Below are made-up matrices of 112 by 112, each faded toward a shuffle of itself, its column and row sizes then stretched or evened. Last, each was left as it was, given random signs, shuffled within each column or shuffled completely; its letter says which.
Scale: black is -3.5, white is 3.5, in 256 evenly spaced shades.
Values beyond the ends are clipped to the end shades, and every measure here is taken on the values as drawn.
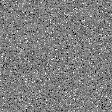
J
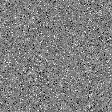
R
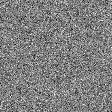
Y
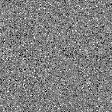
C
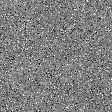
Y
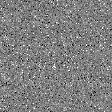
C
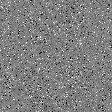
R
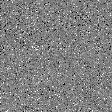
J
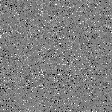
C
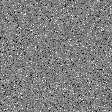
Y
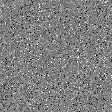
J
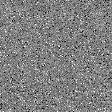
J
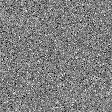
Y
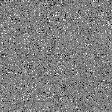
C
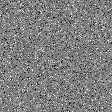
Y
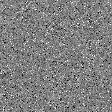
R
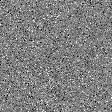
Y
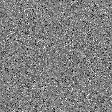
R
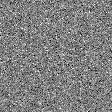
Y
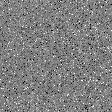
Y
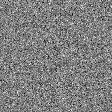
Y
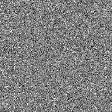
C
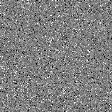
J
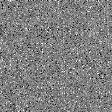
C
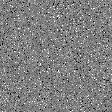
R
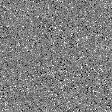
J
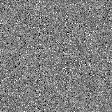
R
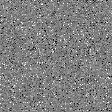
C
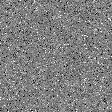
Y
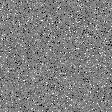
Y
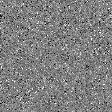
J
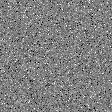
Y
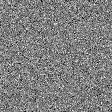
Y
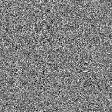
C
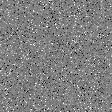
Y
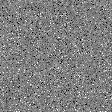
R
